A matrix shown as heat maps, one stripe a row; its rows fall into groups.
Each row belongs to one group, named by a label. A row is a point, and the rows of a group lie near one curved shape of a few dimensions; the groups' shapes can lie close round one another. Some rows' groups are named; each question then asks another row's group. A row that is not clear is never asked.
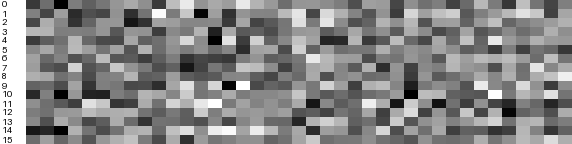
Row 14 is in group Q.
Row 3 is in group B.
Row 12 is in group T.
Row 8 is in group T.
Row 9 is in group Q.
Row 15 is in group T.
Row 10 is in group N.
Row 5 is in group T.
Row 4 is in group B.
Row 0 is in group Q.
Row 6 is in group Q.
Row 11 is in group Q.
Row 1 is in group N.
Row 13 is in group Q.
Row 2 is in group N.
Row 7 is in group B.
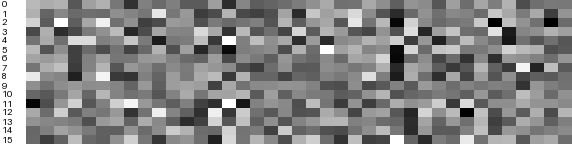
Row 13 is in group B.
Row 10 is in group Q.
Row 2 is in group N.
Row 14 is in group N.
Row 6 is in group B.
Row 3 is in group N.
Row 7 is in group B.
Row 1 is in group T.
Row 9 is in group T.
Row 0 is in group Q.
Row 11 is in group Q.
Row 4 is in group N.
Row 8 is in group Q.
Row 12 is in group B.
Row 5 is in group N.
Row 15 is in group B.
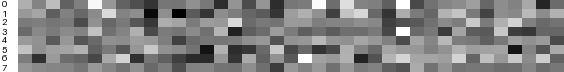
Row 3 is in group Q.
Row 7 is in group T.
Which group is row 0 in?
N
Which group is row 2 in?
Q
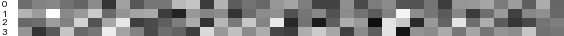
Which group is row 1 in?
Q
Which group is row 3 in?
B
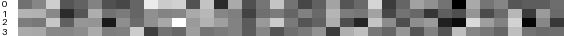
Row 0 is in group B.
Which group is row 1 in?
B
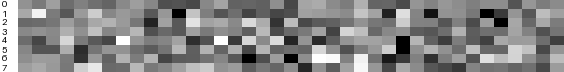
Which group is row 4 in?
N
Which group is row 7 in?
Q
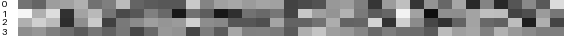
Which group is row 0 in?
T
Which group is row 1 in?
Q
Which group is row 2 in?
B
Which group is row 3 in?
Q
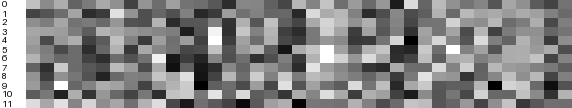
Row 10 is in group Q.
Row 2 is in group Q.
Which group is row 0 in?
N
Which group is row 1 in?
Q
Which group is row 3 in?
B
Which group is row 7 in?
Q
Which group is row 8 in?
N
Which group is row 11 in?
Q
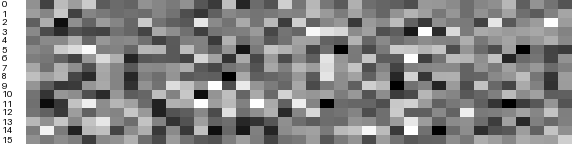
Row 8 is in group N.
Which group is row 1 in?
Q
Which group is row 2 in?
N
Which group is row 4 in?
B
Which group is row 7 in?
N
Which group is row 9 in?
Q
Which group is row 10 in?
N
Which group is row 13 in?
Q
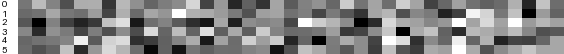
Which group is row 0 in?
B
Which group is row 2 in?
Q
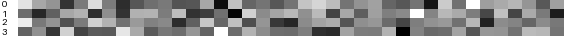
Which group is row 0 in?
Q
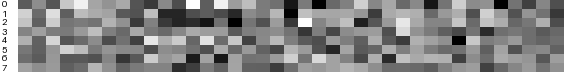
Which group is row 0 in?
N
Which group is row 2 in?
Q
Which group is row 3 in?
Q
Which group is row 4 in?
B
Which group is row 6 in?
N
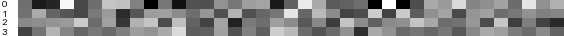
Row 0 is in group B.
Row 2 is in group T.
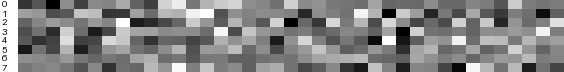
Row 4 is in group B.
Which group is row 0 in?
Q
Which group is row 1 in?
Q
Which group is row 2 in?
T
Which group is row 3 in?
N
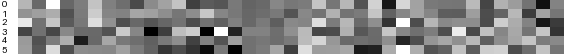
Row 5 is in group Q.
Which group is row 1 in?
B
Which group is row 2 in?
N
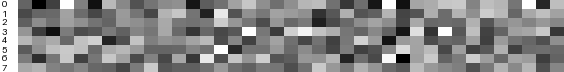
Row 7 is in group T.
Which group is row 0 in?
B
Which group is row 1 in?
B
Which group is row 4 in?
Q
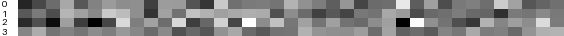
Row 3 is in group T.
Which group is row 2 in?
N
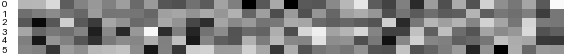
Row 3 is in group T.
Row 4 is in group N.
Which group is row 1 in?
Q
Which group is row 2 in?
B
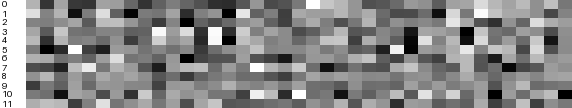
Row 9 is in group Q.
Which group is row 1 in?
Q
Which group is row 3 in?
B
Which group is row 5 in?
B
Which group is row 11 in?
B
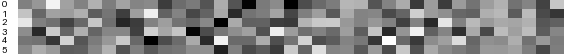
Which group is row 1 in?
T
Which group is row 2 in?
Q
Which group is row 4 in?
B
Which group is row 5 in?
N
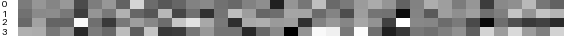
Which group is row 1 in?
T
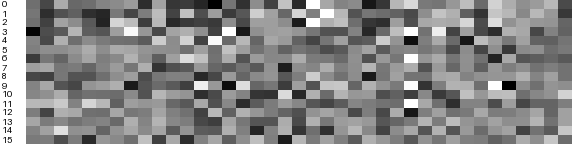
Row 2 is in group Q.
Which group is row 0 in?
Q
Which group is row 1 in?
N
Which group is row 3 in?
Q
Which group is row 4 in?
B
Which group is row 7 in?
N
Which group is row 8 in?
Q
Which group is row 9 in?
N
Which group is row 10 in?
T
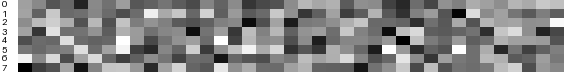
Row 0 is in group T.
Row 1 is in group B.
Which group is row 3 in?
N
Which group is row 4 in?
N
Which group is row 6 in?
Q
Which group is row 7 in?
Q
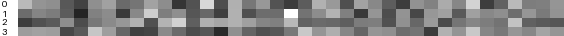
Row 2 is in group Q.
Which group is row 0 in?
B
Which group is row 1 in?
N
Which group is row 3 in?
Q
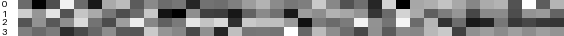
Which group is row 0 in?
B
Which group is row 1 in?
Q
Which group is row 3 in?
N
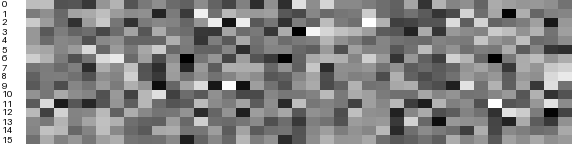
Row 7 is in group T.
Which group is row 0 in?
N
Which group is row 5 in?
T
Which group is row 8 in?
T
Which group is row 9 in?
B
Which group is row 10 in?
T
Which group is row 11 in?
N
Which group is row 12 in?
N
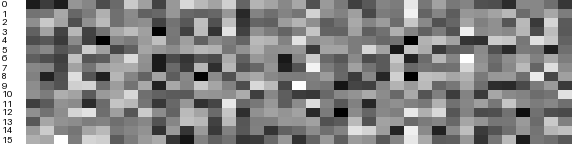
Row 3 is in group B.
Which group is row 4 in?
N
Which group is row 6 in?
B
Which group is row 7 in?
B
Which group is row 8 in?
B
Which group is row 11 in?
Q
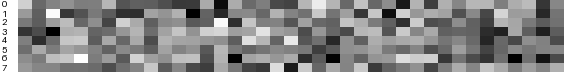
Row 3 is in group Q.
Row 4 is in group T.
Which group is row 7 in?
T
